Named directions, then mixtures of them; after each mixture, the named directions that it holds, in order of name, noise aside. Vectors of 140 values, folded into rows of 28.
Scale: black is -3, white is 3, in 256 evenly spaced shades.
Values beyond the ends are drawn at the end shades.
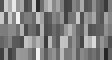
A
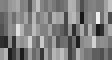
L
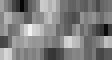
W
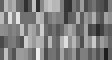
A, W.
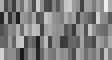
A, L.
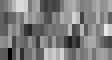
L, W.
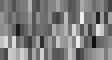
L.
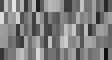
A, L.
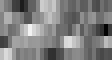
W.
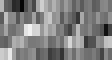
A, W.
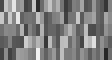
A.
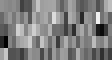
L, W.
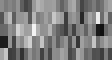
L, W.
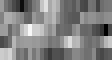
W.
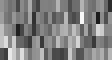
L.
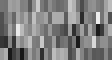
L.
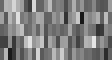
A, L.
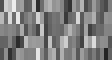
A.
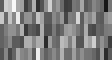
A.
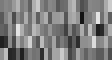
L.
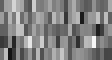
A, L.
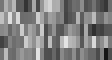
A, W.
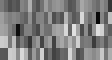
L.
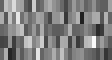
A, L.
